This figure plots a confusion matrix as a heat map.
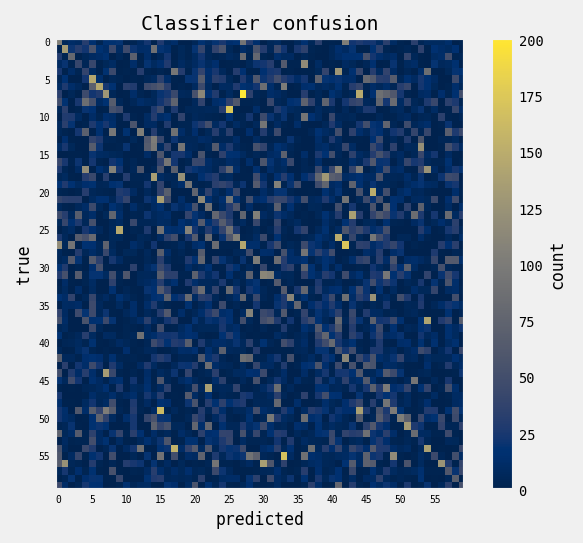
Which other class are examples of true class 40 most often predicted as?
19
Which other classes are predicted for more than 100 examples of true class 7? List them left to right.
21, 27, 44
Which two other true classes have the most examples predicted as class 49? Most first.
55, 8
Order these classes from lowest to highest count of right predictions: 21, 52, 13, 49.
13, 52, 49, 21
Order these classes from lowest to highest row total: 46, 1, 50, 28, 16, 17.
28, 16, 46, 1, 50, 17
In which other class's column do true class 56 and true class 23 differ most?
30
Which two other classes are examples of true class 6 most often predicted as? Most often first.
33, 30
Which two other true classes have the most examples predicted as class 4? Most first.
17, 8
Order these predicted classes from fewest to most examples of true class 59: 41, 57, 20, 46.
46, 57, 20, 41
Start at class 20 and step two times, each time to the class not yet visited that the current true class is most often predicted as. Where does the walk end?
22
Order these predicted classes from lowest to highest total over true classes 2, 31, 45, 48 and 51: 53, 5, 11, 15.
53, 5, 11, 15
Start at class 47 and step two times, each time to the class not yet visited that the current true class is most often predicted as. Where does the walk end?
32
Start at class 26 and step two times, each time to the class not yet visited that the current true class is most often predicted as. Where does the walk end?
24
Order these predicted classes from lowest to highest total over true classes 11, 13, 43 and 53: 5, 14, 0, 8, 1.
0, 8, 1, 14, 5
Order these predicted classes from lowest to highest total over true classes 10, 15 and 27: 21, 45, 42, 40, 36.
45, 21, 40, 36, 42
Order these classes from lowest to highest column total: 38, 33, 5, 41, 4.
4, 38, 33, 41, 5
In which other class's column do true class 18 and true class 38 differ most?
14
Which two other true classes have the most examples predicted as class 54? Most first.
37, 17
